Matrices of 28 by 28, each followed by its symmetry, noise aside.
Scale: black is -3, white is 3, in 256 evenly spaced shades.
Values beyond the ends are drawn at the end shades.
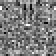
mirrored left to right.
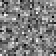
symmetric across the other diagonal.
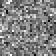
mirrored top to bottom.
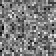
mirrored top to bottom.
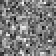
mirrored top to bottom.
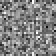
mirrored top to bottom.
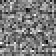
mirrored left to right.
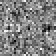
mirrored top to bottom.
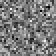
symmetric across the other diagonal.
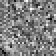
symmetric across the other diagonal.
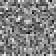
mirrored left to right.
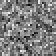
symmetric.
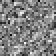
symmetric.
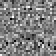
mirrored left to right.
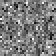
mirrored top to bottom.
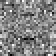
mirrored left to right.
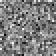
symmetric.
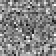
mirrored left to right.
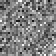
symmetric.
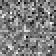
symmetric across the other diagonal.
